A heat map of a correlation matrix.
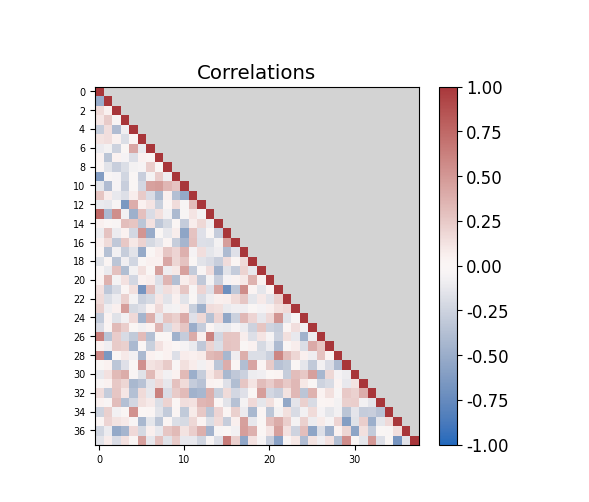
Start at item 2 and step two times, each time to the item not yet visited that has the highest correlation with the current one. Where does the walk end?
0
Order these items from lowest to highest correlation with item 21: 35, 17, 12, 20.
20, 12, 35, 17
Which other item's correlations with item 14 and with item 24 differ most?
10
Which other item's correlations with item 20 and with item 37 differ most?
35
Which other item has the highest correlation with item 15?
37
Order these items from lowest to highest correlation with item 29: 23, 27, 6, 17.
17, 27, 23, 6
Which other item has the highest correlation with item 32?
7
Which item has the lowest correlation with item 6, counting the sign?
15
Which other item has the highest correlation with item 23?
3
